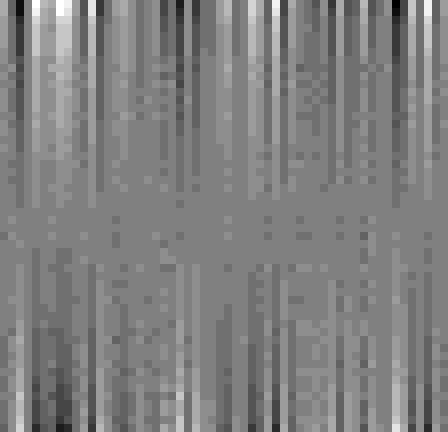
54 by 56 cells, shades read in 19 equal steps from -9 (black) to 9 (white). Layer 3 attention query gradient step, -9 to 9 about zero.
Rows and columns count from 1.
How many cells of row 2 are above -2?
39
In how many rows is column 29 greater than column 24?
23
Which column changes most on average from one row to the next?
46
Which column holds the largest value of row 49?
50
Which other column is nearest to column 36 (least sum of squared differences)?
42
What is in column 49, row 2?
1
